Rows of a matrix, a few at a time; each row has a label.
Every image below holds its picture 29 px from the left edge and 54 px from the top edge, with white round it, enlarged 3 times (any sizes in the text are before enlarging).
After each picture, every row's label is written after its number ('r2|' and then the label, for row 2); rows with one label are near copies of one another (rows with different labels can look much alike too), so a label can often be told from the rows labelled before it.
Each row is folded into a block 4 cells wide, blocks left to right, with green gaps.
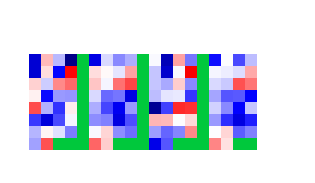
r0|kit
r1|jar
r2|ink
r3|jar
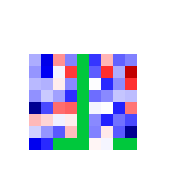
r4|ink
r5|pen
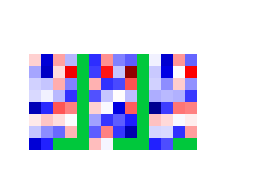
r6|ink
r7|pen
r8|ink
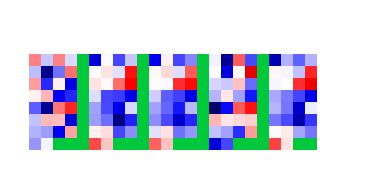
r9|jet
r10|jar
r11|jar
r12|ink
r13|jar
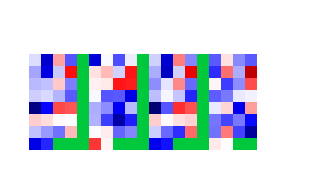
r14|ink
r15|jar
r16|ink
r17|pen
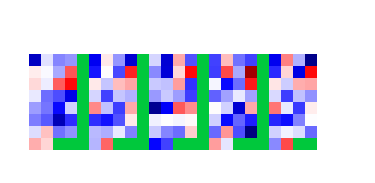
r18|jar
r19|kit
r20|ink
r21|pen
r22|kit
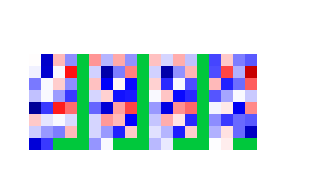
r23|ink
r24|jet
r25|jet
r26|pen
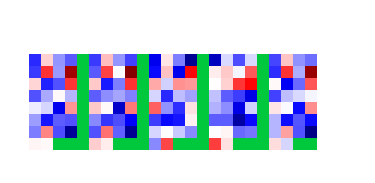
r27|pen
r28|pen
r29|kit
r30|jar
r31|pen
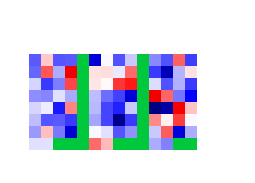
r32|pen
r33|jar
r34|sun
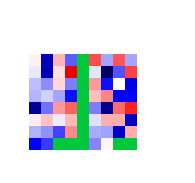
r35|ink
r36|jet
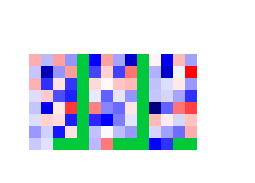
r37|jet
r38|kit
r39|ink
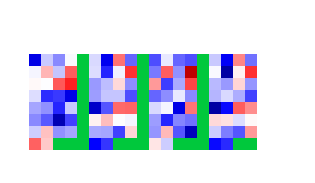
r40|jar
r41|ink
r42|pen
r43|ink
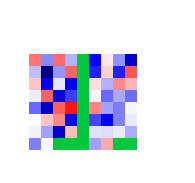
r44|jet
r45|kit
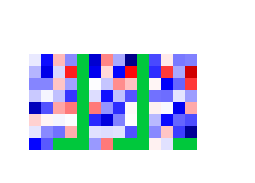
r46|ink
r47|kit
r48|pen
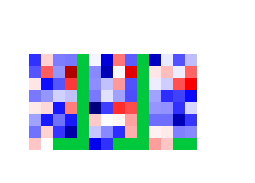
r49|pen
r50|ink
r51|jar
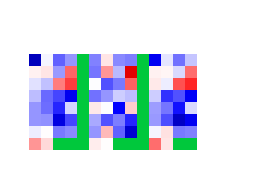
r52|jar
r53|pen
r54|jar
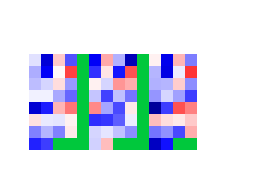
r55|ink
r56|kit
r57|ink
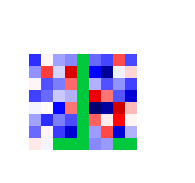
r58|pen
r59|sun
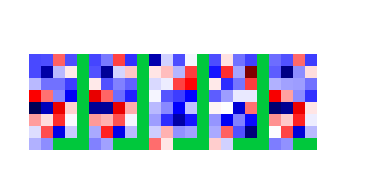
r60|sun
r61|sun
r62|jar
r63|pen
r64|sun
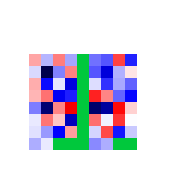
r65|jet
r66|sun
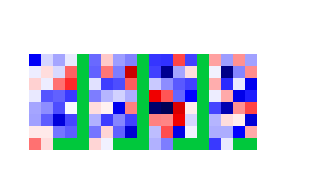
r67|jar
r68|pen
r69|sun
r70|jet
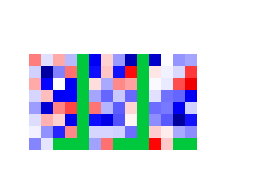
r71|jet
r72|kit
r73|jar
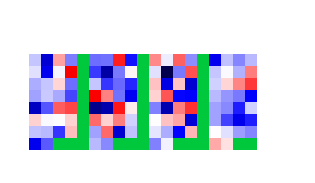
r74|ink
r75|sun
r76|jet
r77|jar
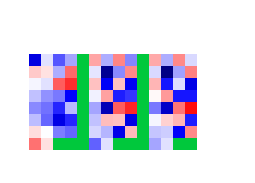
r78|jar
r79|jet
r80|jet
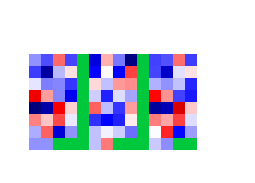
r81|sun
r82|kit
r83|sun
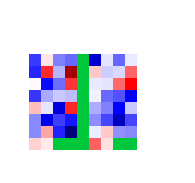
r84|pen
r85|jar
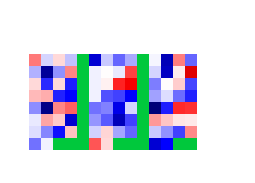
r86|jet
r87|jar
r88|ink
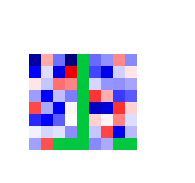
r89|kit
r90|sun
